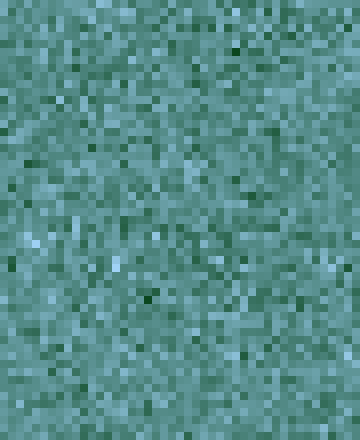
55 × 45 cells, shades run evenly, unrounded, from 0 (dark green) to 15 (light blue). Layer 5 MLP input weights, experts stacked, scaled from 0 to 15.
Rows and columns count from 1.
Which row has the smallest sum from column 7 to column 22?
9
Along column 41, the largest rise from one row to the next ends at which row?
54
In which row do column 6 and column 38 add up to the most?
7
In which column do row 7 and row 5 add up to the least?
30
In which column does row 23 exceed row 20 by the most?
24
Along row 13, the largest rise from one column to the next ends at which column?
8
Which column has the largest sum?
6
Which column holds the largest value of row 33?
15
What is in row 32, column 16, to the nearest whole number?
10
